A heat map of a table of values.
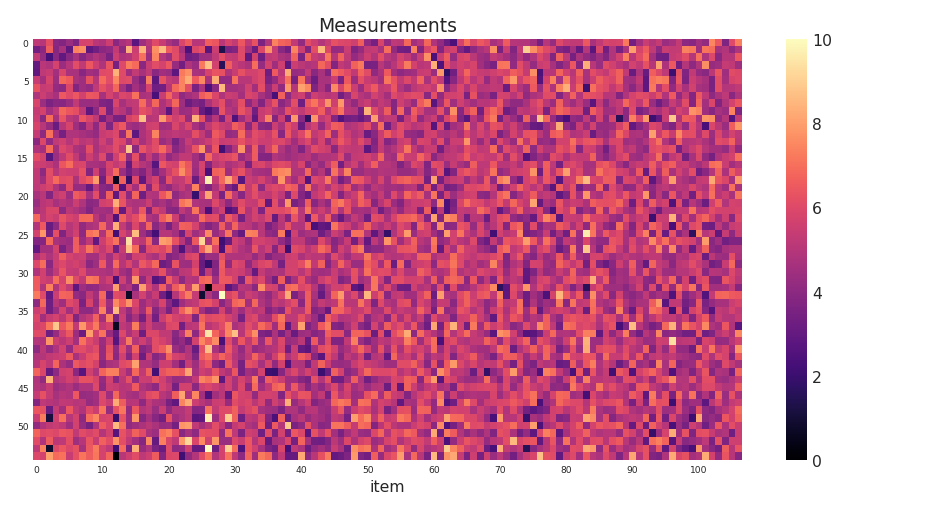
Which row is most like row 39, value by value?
44
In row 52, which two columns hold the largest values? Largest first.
23, 72
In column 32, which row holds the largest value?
25
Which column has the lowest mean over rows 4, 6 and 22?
62
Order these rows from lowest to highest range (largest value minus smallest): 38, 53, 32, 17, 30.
30, 17, 38, 32, 53
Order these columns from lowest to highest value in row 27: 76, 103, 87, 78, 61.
61, 103, 78, 76, 87
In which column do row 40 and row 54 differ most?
40
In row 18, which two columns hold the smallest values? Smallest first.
12, 14
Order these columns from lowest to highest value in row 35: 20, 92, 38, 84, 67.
20, 92, 67, 38, 84
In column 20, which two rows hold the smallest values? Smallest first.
33, 9
